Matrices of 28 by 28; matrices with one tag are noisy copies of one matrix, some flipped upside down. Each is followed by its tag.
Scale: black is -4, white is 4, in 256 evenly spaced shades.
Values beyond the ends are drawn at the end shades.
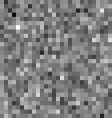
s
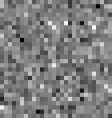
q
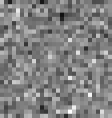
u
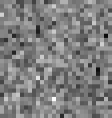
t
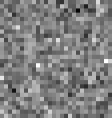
s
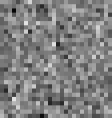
u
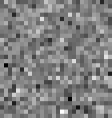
s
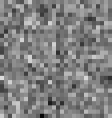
u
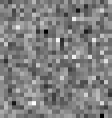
s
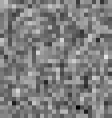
s
